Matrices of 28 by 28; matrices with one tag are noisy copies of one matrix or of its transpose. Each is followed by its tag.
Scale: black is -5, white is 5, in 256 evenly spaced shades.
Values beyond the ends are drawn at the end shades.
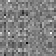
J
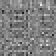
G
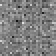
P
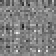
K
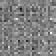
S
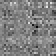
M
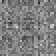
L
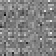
J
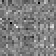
L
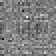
L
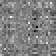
M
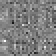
G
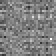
K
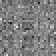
L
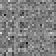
J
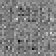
S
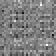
G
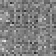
G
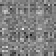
M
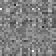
J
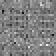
G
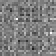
S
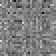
P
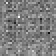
S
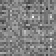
K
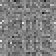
P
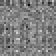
K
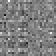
J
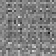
S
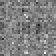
L
